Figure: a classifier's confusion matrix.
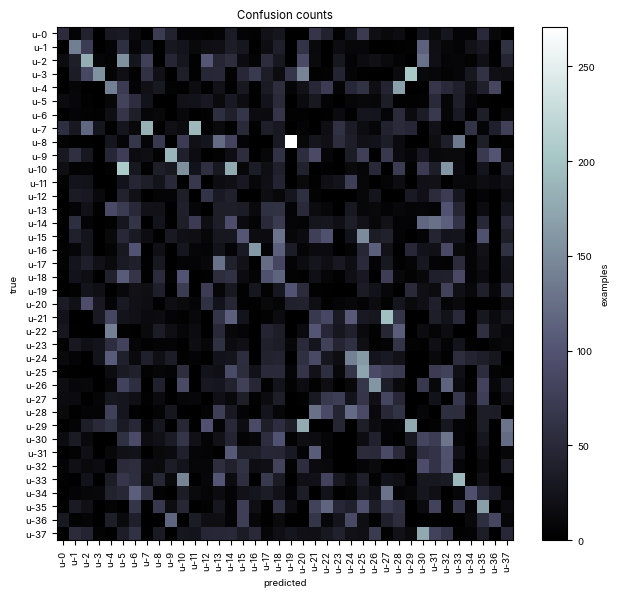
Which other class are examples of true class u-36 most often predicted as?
u-9
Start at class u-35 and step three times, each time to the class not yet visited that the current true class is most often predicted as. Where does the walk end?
u-28
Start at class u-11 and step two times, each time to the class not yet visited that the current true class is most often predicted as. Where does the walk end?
u-25
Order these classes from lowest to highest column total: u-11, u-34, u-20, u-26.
u-34, u-11, u-26, u-20
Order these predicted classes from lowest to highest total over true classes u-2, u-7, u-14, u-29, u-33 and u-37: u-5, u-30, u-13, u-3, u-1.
u-3, u-1, u-13, u-5, u-30
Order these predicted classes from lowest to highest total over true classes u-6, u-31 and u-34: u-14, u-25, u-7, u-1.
u-1, u-7, u-25, u-14
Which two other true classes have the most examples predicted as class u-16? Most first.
u-29, u-3
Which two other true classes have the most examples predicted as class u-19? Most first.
u-8, u-3
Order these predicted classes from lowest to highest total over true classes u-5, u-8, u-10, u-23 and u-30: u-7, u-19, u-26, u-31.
u-7, u-26, u-31, u-19
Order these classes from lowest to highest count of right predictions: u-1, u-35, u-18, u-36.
u-36, u-18, u-1, u-35
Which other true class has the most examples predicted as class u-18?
u-15
